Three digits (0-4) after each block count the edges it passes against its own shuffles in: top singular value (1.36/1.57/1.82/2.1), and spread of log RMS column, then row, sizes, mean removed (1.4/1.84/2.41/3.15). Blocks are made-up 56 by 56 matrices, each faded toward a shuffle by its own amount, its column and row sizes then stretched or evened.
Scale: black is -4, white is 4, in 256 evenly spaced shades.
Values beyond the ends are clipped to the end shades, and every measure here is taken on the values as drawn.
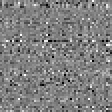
3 1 3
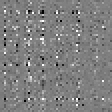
4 3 2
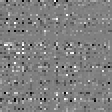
1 2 4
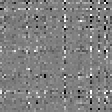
4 3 3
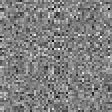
4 2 1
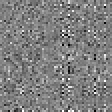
4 3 2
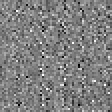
3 2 0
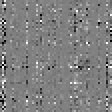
4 4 2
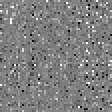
1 1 0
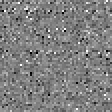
2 1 2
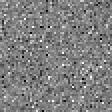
0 1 0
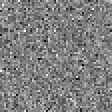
2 0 1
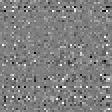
2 2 3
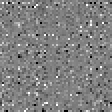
1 2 2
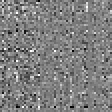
1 4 2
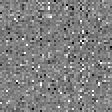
2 2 0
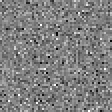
1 0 1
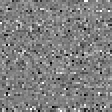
2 0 3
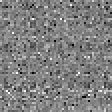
3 0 1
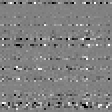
2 1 4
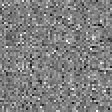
3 0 0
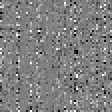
0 4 1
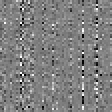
4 4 1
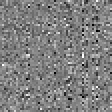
2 3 1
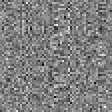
4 2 0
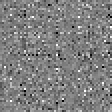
2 2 2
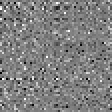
4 1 2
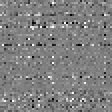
1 1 4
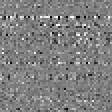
4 1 3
